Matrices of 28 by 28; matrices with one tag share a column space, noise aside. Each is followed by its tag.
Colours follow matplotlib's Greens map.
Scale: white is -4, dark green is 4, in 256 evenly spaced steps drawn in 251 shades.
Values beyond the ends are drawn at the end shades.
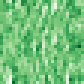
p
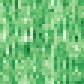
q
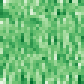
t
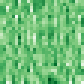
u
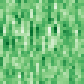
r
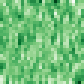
t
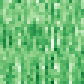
r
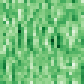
r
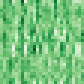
q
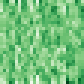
u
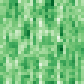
q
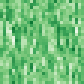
r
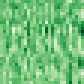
r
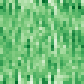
p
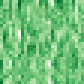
q
